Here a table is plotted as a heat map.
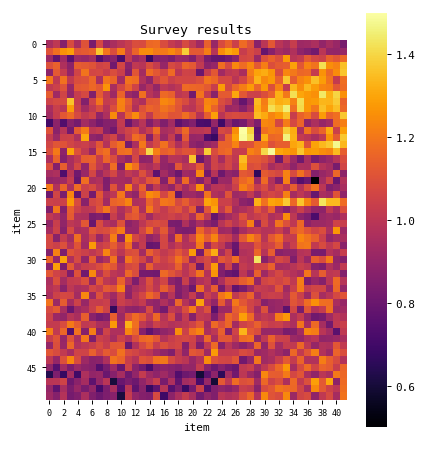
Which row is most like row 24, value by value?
38
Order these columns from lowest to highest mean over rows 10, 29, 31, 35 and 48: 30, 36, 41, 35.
36, 35, 30, 41
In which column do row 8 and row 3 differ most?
3
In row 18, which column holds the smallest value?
29
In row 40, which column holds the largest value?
27
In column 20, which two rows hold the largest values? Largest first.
16, 29
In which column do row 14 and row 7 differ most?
21
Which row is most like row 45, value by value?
2
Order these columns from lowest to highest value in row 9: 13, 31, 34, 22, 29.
13, 34, 22, 29, 31
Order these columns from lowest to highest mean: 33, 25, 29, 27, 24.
24, 25, 29, 27, 33
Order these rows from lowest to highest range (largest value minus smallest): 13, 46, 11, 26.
26, 11, 46, 13
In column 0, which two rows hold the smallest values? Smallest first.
46, 11
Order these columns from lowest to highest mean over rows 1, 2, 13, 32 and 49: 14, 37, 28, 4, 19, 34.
14, 37, 4, 34, 19, 28
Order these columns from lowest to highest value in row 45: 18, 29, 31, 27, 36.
18, 29, 27, 31, 36
